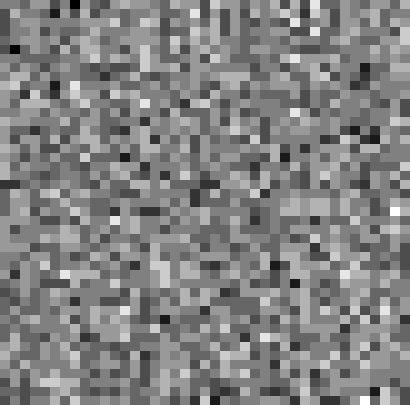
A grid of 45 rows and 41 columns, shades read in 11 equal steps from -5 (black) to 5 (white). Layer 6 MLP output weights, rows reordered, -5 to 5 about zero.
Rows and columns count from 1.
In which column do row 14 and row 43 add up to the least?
15
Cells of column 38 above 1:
4
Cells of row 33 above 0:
15
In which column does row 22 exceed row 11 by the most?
6
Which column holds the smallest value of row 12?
19
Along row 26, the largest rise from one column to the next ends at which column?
39
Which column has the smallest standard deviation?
11
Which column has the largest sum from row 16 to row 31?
35
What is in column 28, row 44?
-3
